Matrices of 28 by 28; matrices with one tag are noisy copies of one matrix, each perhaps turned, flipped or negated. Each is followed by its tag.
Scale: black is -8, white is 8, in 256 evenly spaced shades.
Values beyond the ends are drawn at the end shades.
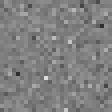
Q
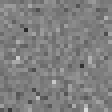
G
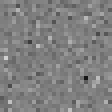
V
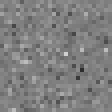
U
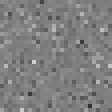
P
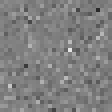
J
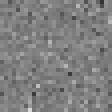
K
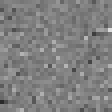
K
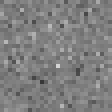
U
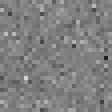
V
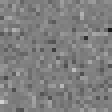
K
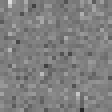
K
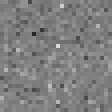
U
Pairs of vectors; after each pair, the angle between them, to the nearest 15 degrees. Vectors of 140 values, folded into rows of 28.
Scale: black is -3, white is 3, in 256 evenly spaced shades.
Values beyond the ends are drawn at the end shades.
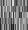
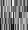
15 degrees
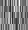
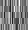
15 degrees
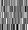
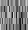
90 degrees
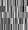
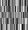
105 degrees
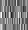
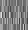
30 degrees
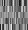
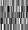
120 degrees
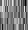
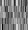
45 degrees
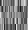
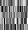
30 degrees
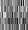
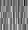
120 degrees
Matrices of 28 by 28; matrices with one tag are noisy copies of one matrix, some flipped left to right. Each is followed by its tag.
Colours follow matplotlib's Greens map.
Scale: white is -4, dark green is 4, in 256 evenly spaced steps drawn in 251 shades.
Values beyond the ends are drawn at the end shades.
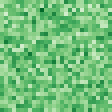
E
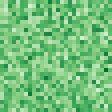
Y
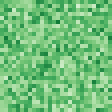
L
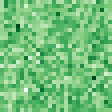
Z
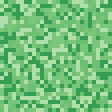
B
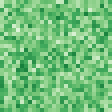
E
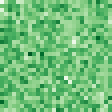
Z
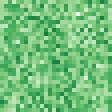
Z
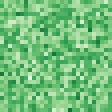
E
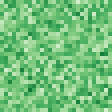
B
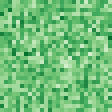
L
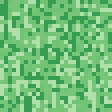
L
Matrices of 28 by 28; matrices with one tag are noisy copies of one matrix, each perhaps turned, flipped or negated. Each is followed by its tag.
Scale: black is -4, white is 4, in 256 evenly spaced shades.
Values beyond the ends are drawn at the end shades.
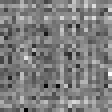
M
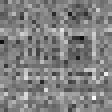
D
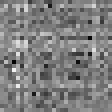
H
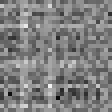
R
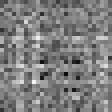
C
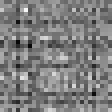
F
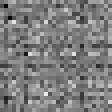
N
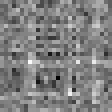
D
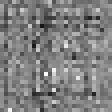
H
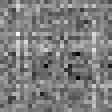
H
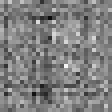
H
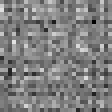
M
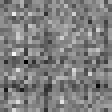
R
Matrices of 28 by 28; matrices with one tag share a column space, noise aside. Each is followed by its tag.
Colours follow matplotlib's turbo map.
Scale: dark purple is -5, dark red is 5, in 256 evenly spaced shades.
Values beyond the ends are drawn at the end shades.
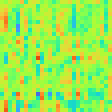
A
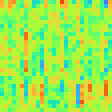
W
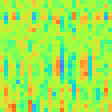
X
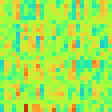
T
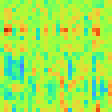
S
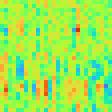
S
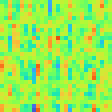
T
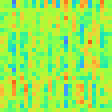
W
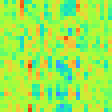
T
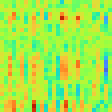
X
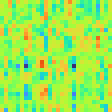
T
